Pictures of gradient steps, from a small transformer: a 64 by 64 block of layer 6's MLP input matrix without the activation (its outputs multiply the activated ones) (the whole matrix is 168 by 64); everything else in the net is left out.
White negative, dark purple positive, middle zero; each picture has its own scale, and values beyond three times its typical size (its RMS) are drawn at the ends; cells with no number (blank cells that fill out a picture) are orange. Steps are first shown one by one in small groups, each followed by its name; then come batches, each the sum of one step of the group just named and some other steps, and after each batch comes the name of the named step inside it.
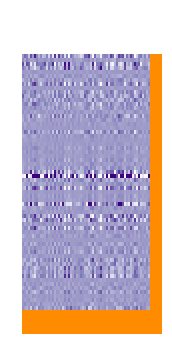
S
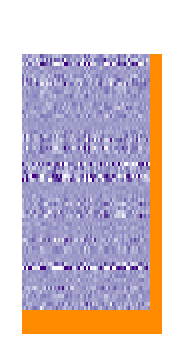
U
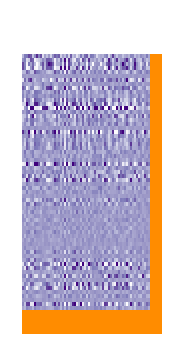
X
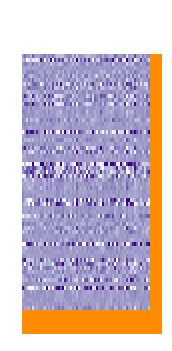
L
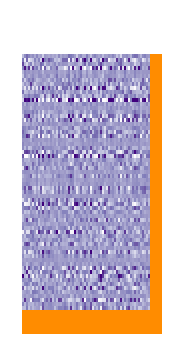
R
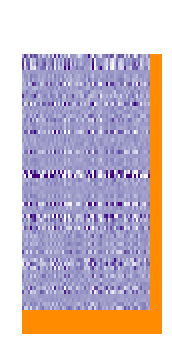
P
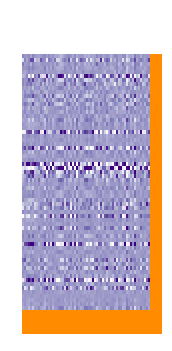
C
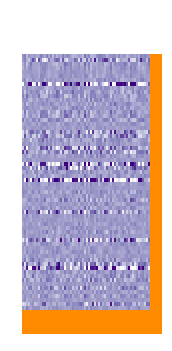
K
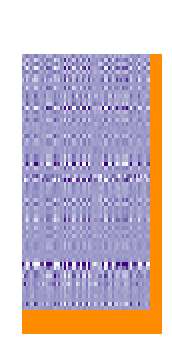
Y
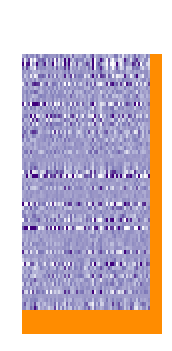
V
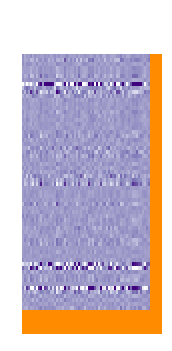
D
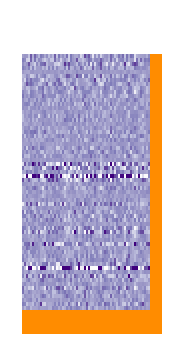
S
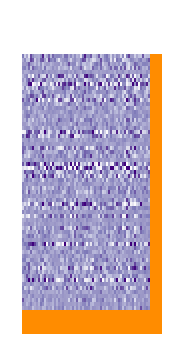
C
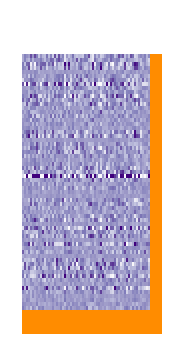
S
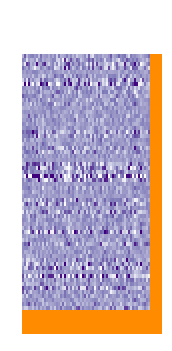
P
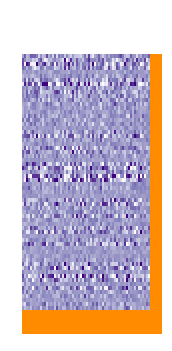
K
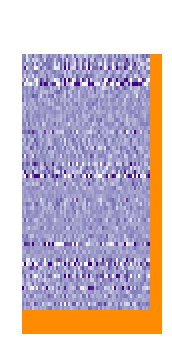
D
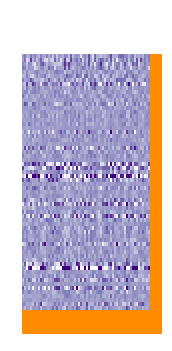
S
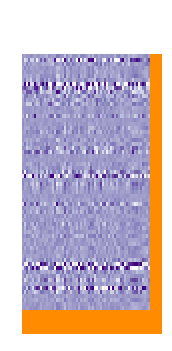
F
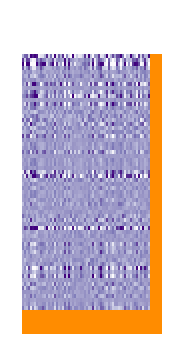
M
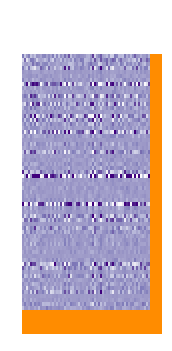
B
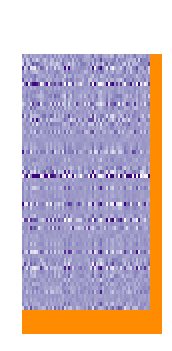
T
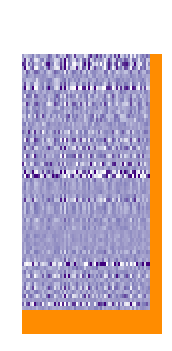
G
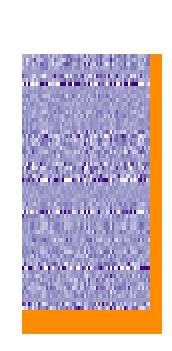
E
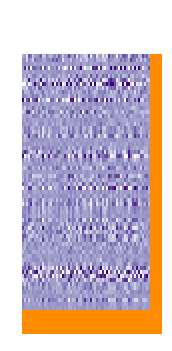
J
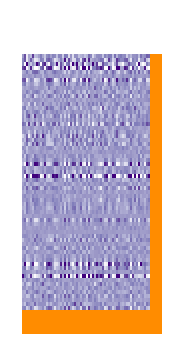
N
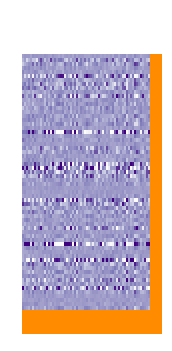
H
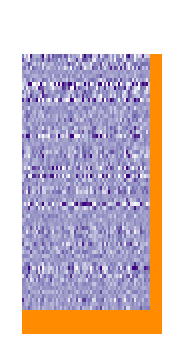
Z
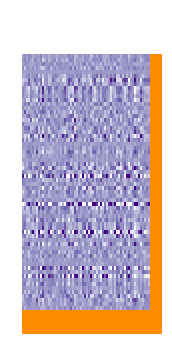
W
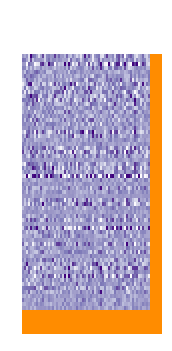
Z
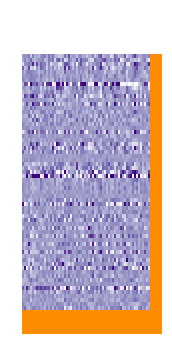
T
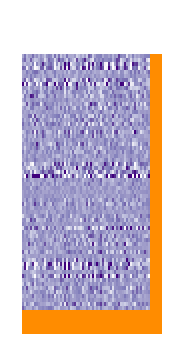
N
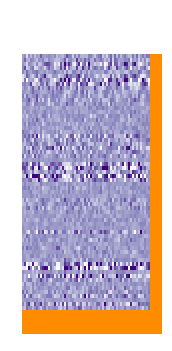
G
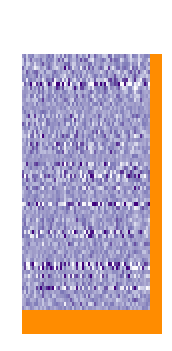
W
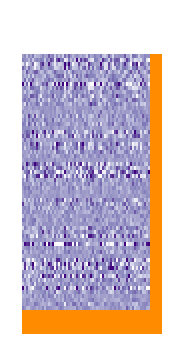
H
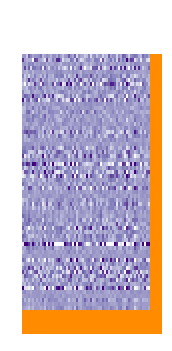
J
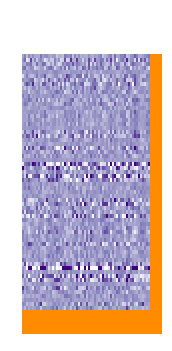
N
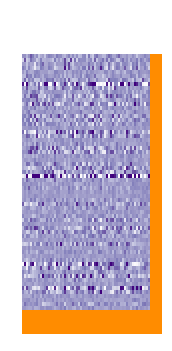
B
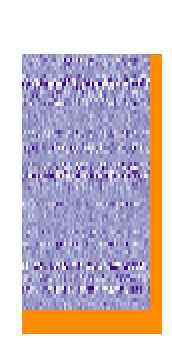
F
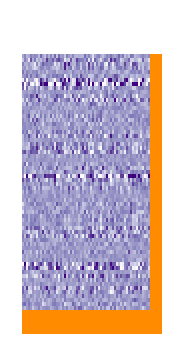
E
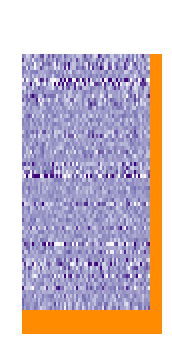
Z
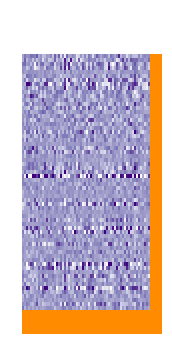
W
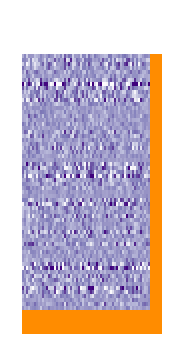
W
